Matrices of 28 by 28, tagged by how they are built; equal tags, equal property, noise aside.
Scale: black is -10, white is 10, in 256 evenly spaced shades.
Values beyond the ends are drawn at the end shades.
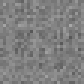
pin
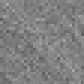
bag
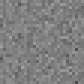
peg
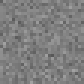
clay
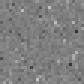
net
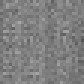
pin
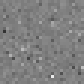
net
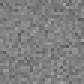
clay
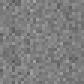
peg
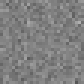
clay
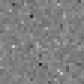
net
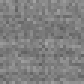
pin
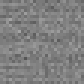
pin
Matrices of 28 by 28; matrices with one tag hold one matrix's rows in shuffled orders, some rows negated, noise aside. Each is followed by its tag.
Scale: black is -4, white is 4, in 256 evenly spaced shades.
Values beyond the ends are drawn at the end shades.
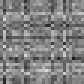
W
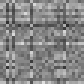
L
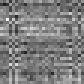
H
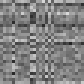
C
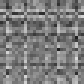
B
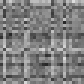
W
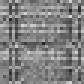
H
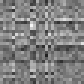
C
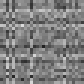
L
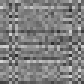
H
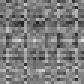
B
